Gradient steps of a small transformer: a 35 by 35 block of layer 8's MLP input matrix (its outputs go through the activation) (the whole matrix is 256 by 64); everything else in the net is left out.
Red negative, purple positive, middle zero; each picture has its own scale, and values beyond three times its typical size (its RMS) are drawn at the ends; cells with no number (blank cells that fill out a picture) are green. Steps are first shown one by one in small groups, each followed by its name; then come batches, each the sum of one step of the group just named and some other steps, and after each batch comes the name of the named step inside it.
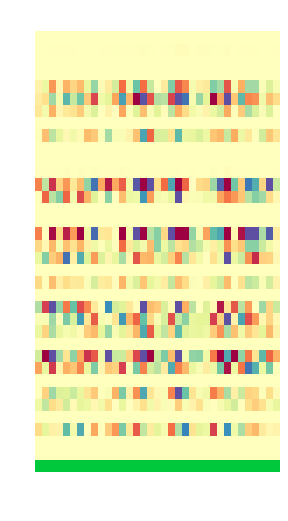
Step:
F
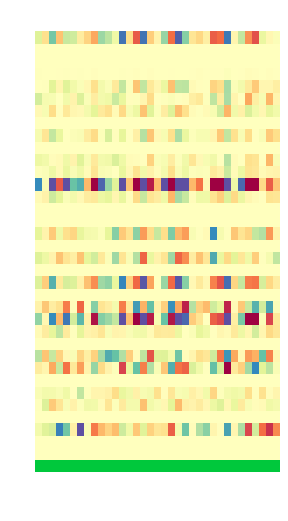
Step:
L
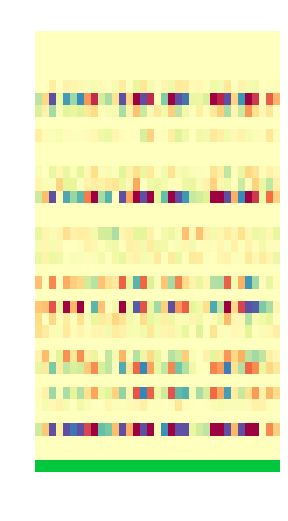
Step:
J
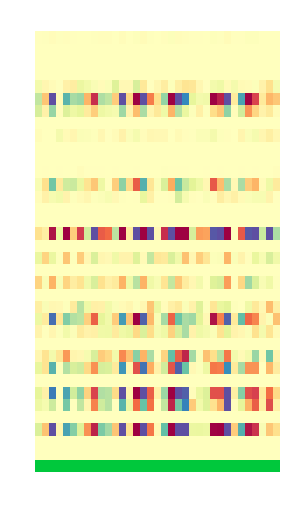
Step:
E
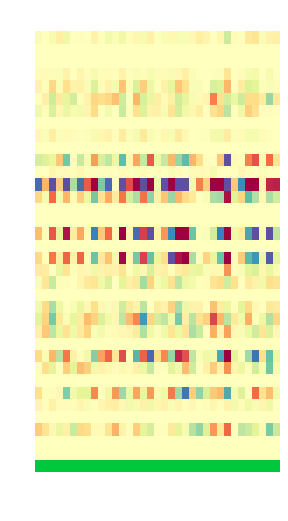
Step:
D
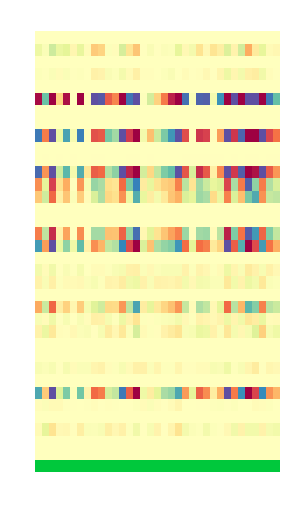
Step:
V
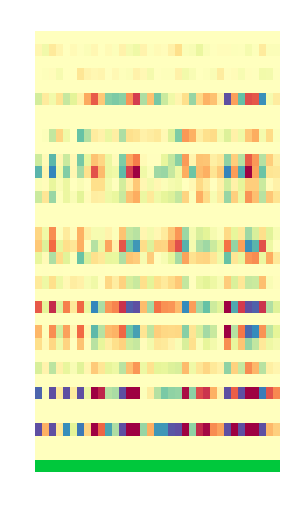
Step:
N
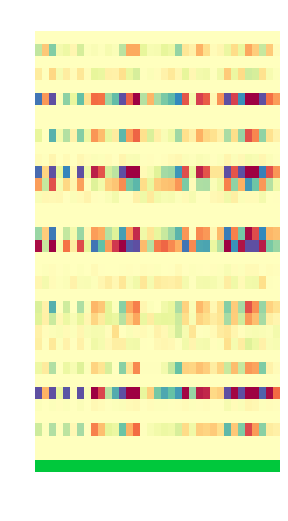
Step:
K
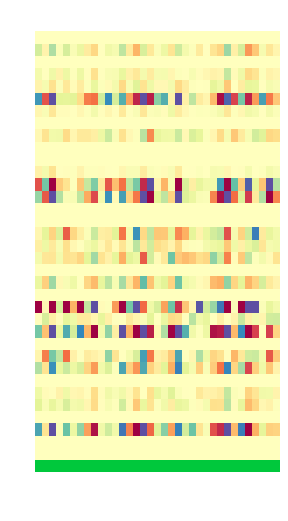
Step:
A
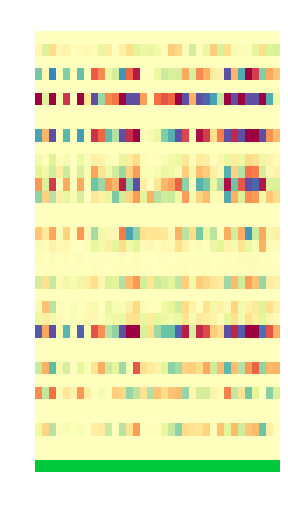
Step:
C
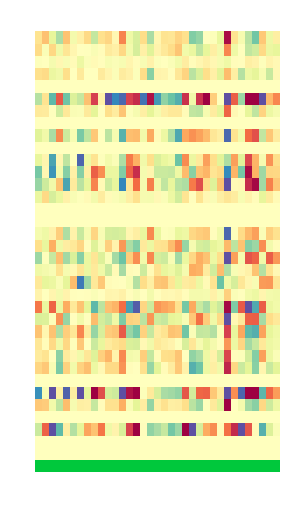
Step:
N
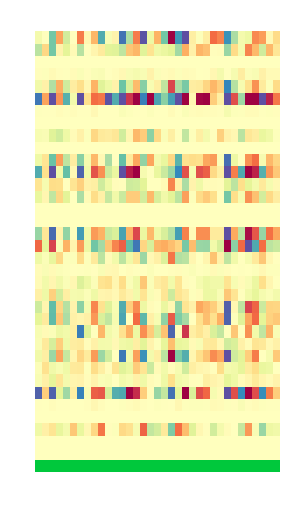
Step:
K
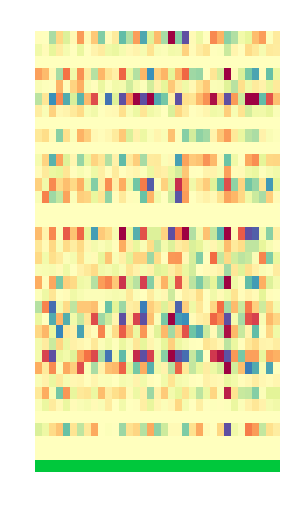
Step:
F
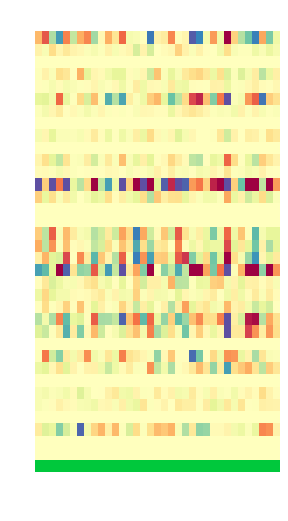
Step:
L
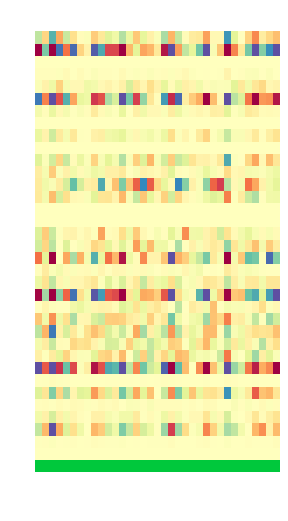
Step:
D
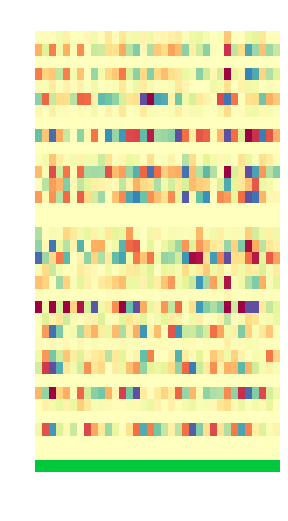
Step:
A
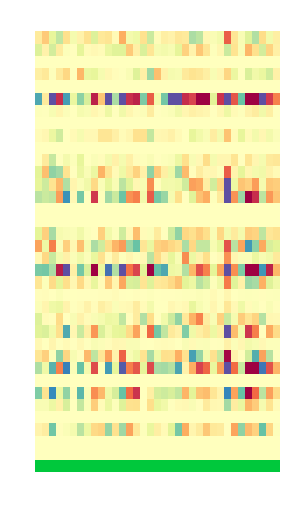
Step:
K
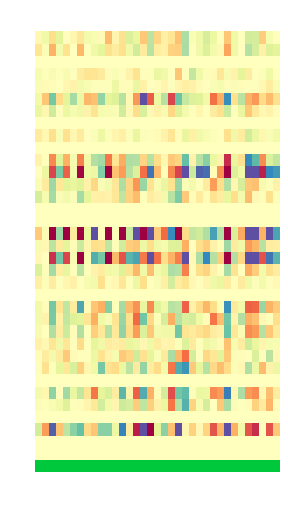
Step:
E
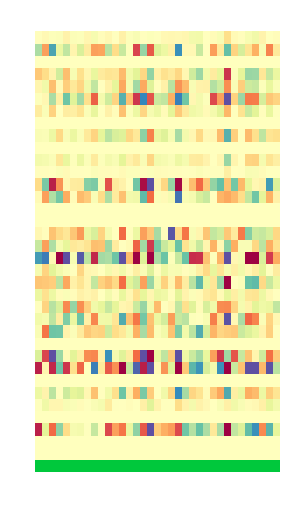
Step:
F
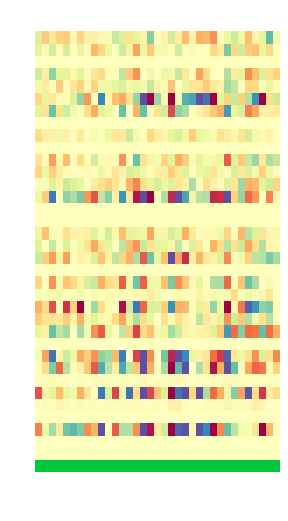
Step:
J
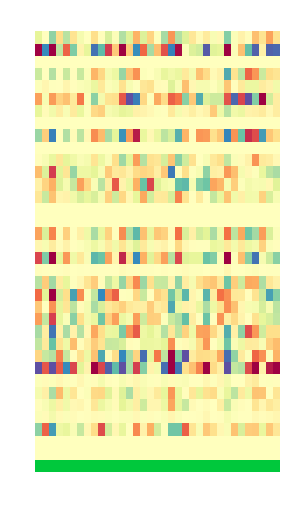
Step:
C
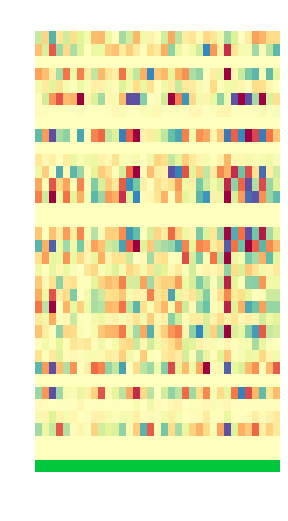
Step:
V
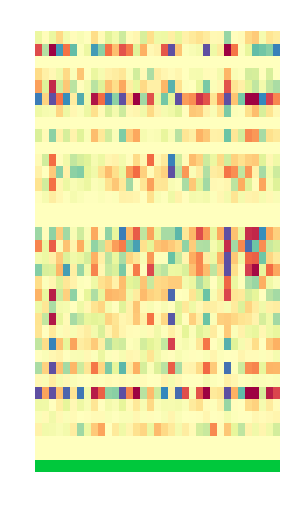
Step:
K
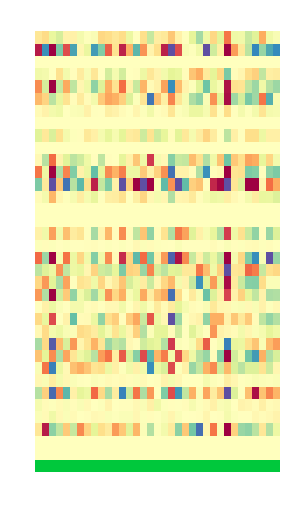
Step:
D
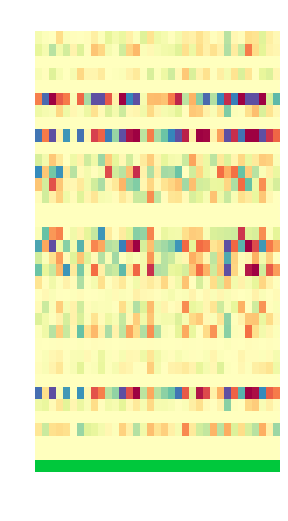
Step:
V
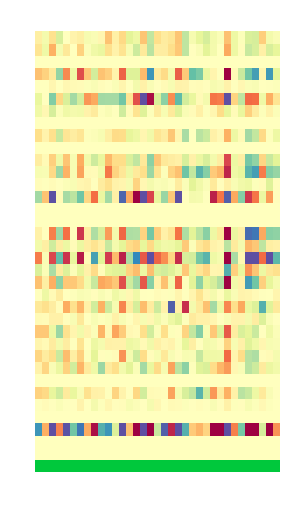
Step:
J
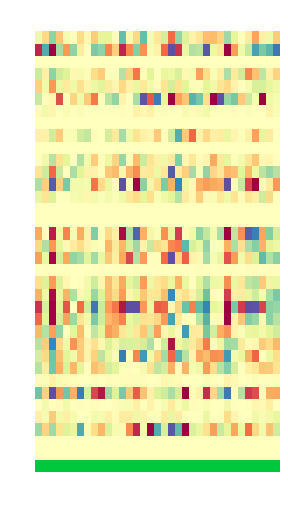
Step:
N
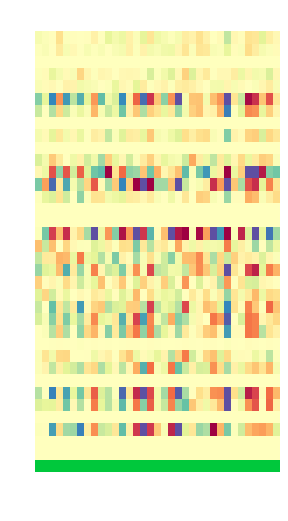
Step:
E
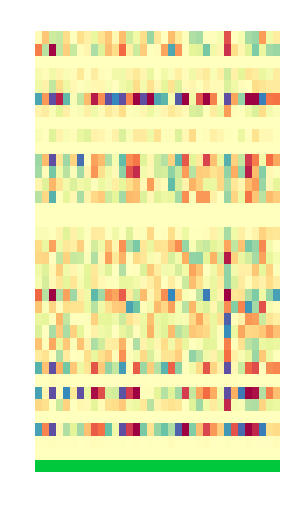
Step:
N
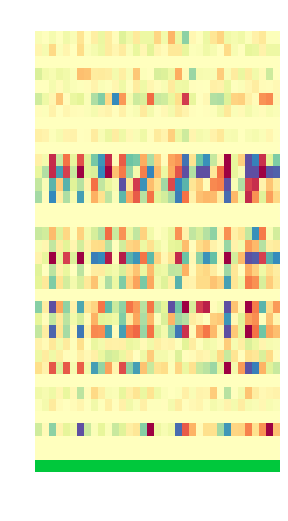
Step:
L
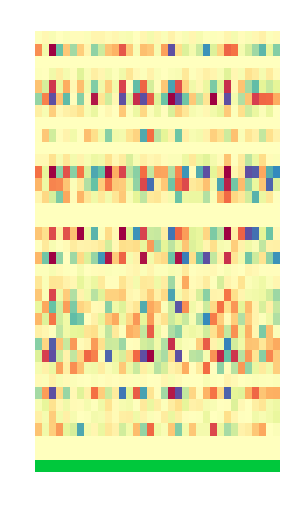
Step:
F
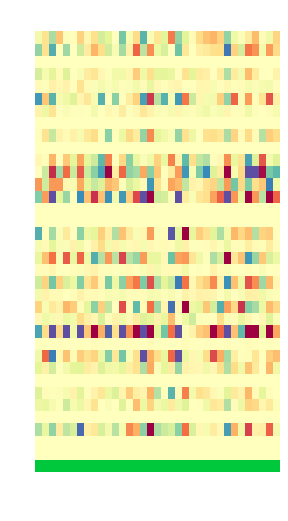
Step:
A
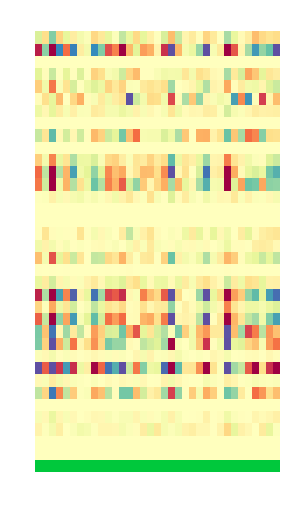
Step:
C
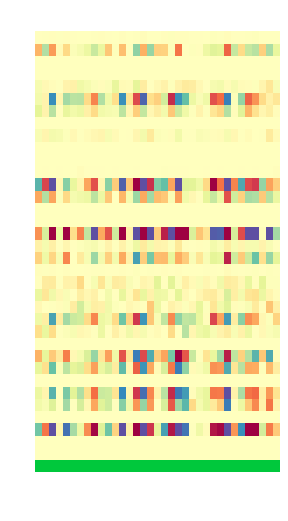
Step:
E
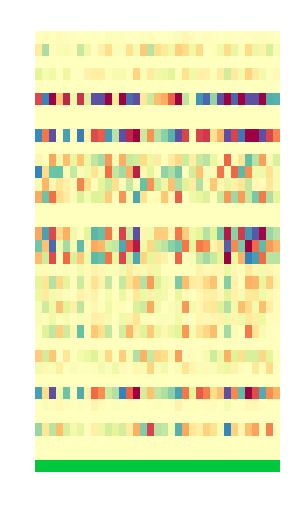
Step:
V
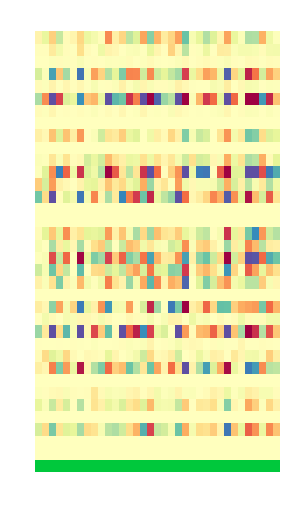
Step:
A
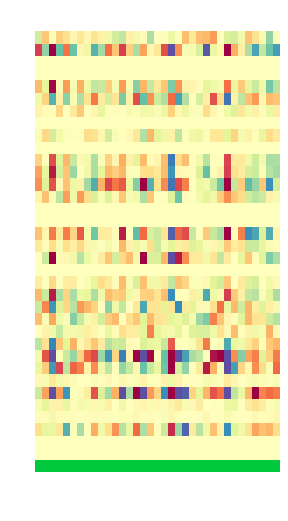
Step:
F
